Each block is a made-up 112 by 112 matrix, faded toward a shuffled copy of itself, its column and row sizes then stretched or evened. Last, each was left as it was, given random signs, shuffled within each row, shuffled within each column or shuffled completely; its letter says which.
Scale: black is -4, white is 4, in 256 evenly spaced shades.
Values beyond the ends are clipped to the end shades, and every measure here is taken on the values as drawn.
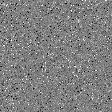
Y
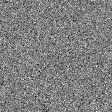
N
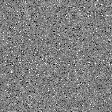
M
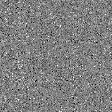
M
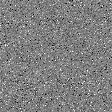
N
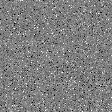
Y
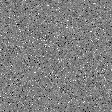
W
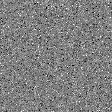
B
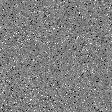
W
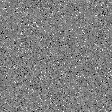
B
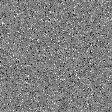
B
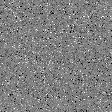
N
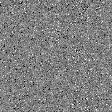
B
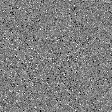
Y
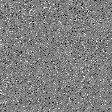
Y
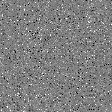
M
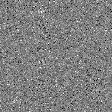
M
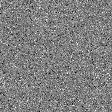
N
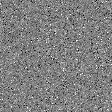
B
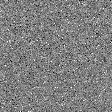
N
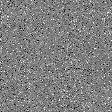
B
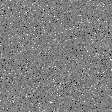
W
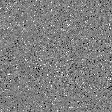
M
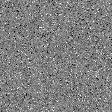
B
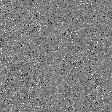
B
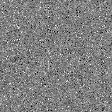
Y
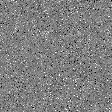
B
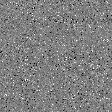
Y
